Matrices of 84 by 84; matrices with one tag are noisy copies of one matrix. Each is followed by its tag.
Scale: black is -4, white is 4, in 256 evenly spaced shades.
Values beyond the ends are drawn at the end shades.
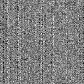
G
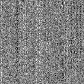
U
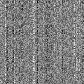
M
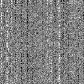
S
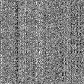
U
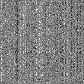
U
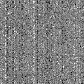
M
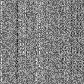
U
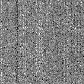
U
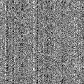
M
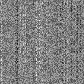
U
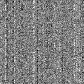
M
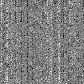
S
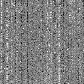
S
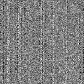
G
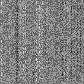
U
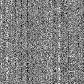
S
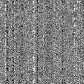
M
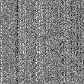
U
